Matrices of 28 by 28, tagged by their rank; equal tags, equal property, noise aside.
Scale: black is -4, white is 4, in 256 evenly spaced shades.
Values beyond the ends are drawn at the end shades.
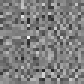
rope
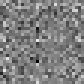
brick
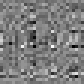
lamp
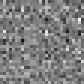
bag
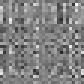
lamp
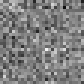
rope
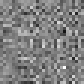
lamp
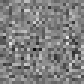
brick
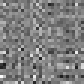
rope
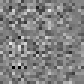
lamp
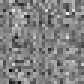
bag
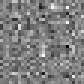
brick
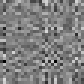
lamp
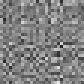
rope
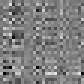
lamp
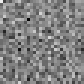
brick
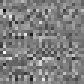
rope
